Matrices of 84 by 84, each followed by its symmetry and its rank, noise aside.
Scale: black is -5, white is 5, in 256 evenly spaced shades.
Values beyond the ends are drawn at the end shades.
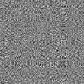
no symmetry, rank six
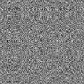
no symmetry, rank six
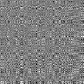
no symmetry, rank four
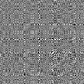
symmetric, rank five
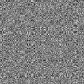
antisymmetric, rank six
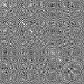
symmetric, rank six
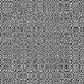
no symmetry, rank four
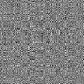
antisymmetric, rank six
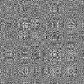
symmetric, rank six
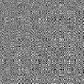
antisymmetric, rank four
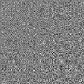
symmetric, rank six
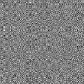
no symmetry, rank six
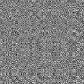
no symmetry, rank six
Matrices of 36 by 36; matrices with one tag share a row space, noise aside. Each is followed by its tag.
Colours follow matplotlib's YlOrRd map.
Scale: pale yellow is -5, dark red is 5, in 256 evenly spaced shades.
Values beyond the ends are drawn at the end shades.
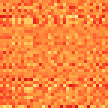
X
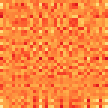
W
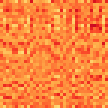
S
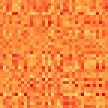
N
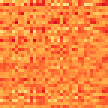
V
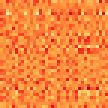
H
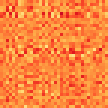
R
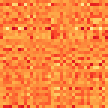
S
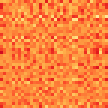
W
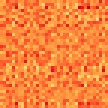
H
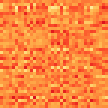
V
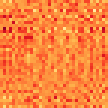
X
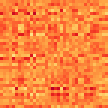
V
